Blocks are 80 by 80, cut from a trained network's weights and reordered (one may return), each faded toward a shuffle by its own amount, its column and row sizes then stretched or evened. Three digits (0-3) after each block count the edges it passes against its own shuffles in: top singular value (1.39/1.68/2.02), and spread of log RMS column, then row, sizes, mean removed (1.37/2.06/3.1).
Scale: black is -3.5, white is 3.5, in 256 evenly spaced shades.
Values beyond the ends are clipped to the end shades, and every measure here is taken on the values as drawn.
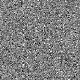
1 1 0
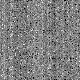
1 1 0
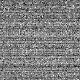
3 1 0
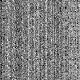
3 1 0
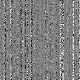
3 3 0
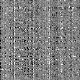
3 2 2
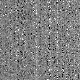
1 2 0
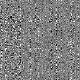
1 3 1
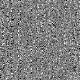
1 2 0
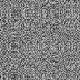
3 1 0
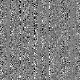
0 3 0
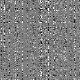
1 3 2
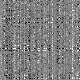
3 2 2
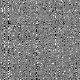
1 2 0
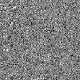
2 0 2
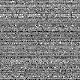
3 0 2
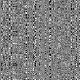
3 3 1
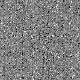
0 1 1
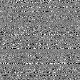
1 0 3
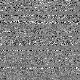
0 0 3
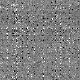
1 2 1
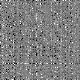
1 2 1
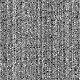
3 0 1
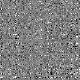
1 2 2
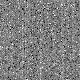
0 0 0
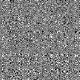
2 2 2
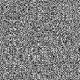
2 1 0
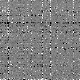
2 2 2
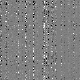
1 3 1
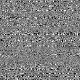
1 0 3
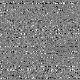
0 1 3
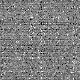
2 1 1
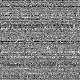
3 0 2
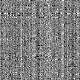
3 0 2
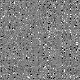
0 2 1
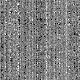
3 2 1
